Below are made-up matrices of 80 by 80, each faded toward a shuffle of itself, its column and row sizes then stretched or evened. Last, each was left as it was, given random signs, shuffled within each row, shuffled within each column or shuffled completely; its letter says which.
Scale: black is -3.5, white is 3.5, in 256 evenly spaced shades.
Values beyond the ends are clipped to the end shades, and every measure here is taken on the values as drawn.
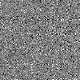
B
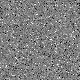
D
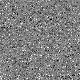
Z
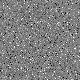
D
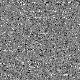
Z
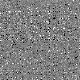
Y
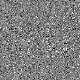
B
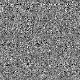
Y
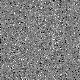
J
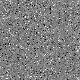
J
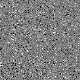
Y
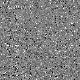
Y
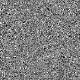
Y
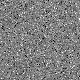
D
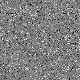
Z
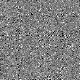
B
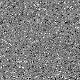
Z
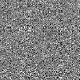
B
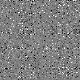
B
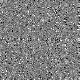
B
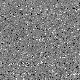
Z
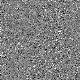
J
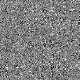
Y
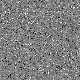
D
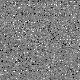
Z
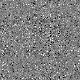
Y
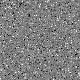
D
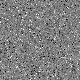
D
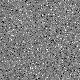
D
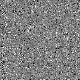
Y
